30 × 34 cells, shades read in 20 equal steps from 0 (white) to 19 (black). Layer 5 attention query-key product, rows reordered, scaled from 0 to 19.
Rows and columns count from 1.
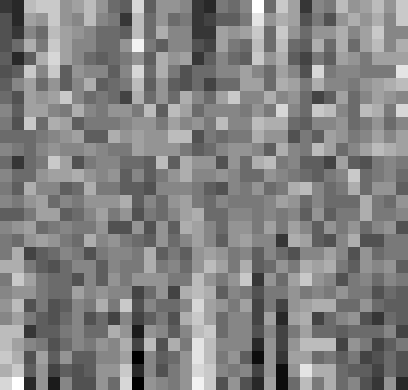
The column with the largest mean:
12
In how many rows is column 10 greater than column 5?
16
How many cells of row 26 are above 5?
30
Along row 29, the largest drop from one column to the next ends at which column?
25
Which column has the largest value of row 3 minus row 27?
17
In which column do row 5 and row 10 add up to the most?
2
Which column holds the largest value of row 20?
3
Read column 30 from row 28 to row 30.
10 12 9
